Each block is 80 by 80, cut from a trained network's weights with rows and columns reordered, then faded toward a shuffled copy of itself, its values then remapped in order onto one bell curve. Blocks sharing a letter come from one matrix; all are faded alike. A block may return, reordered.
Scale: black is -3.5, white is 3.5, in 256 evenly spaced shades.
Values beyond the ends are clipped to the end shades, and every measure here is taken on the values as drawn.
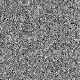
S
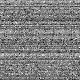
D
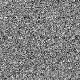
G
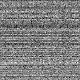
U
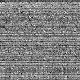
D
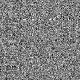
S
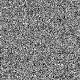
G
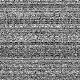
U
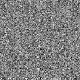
S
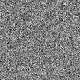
G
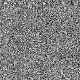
S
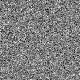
G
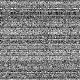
U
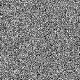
G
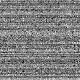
D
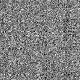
S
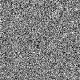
G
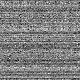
D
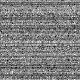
D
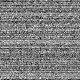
D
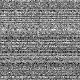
U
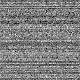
D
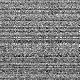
U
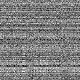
U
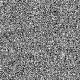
G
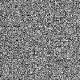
S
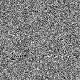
G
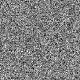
G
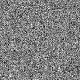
G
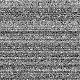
D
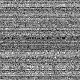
U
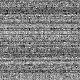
D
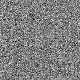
S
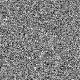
G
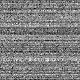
U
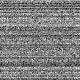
U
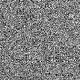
G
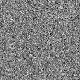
G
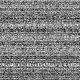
U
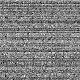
D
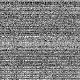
U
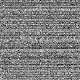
D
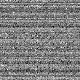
D
